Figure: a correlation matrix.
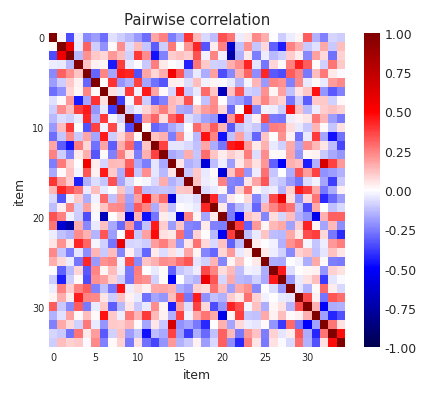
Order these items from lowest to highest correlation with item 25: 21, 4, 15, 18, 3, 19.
3, 18, 21, 19, 15, 4
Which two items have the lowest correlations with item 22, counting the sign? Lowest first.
20, 34
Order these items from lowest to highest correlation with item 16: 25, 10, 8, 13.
8, 10, 13, 25
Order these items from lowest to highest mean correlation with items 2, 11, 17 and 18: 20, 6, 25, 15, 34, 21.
21, 20, 34, 25, 15, 6
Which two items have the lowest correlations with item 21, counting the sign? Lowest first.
2, 1
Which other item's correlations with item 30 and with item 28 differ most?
32
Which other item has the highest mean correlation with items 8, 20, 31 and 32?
28
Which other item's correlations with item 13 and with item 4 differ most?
14
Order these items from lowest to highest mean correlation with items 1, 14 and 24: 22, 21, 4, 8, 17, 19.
21, 19, 22, 8, 17, 4
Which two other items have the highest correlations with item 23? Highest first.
8, 3
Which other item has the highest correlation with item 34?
33
